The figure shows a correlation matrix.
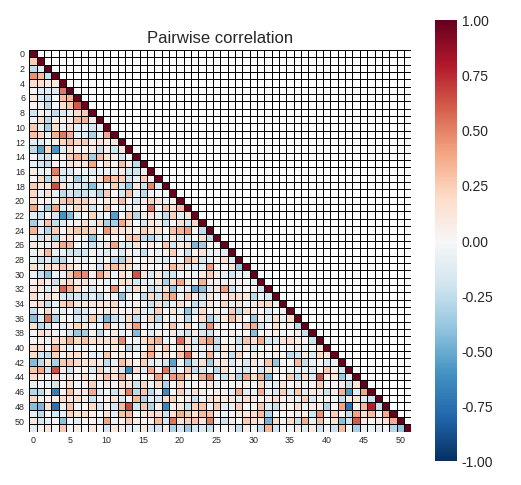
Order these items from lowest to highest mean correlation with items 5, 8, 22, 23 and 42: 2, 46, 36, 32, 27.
32, 27, 2, 36, 46
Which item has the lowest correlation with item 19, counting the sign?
42
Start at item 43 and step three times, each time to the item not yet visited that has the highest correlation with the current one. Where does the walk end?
16
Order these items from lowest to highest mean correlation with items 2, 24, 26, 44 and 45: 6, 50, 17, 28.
28, 6, 17, 50
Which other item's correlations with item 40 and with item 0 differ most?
36
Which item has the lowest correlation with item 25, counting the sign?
8
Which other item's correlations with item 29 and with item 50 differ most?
4
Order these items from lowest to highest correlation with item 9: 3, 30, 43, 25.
25, 3, 43, 30
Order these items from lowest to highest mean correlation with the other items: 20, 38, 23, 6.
38, 23, 6, 20
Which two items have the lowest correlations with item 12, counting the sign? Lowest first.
33, 28
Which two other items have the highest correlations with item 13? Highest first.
48, 46
